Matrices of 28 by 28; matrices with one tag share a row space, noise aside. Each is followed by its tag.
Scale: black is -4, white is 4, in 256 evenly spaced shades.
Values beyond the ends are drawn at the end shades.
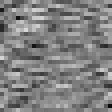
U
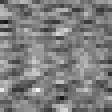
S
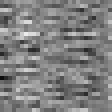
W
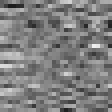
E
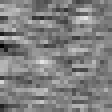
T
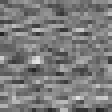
S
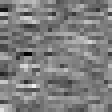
W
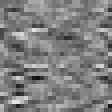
U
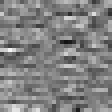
E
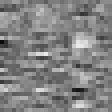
T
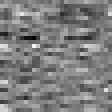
W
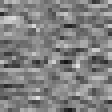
E
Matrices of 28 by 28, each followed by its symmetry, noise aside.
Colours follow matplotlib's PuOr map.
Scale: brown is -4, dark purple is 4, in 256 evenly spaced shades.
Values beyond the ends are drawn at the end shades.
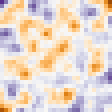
symmetric.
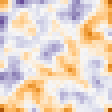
symmetric.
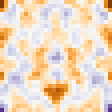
mirrored left to right.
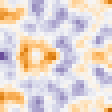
mirrored top to bottom.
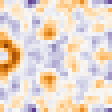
mirrored top to bottom.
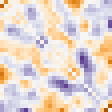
symmetric.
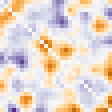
symmetric.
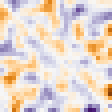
antisymmetric.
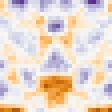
mirrored left to right.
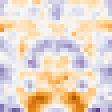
mirrored left to right.
